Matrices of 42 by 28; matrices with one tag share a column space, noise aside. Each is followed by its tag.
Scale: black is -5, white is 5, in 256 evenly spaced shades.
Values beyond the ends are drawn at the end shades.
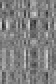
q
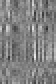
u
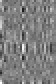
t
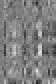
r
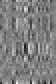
t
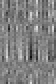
u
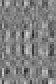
r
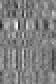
q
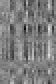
u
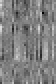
u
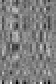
t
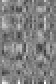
t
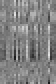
u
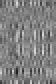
r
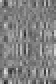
r
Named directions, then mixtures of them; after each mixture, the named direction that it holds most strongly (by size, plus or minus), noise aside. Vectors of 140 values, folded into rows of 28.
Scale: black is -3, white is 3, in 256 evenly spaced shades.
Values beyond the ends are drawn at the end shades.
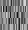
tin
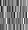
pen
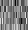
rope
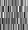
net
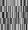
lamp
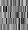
tin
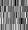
rope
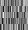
net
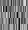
tin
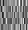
lamp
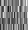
net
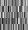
net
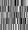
rope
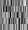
tin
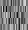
tin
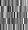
pen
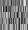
tin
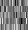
rope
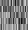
tin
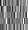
pen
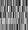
net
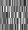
tin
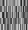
lamp
